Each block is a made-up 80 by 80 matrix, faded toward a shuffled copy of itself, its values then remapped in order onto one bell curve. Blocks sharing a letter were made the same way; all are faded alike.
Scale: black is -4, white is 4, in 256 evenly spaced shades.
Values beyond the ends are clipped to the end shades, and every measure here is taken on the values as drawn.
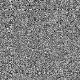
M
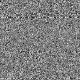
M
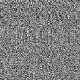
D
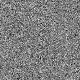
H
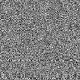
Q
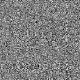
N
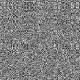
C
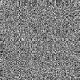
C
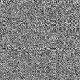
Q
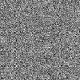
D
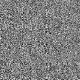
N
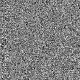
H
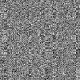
C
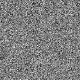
M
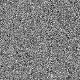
H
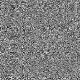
N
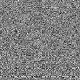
Q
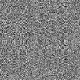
C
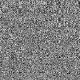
N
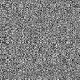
Q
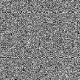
Q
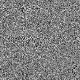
M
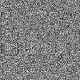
D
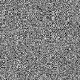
N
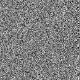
H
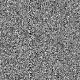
H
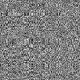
C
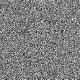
M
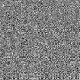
Q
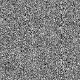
H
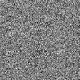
D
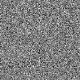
M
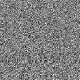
D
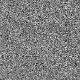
M
